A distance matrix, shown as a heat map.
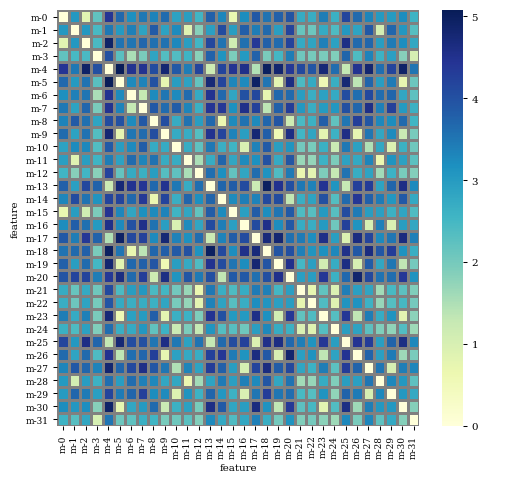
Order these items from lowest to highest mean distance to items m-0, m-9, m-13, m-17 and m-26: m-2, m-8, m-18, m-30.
m-30, m-2, m-8, m-18
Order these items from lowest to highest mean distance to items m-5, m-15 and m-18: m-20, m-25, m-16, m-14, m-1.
m-1, m-16, m-14, m-20, m-25
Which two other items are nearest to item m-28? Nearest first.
m-11, m-1
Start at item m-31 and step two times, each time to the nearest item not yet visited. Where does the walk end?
m-6
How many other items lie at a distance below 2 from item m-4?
3
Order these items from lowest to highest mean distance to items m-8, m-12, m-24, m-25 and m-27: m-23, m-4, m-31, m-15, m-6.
m-31, m-15, m-23, m-6, m-4
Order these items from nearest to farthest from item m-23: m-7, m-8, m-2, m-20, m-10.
m-10, m-7, m-2, m-8, m-20
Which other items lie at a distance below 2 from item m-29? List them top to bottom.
m-10, m-16, m-24, m-27
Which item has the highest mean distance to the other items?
m-4
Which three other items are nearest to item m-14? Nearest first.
m-8, m-20, m-24
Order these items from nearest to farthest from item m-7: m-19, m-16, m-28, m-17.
m-28, m-19, m-17, m-16
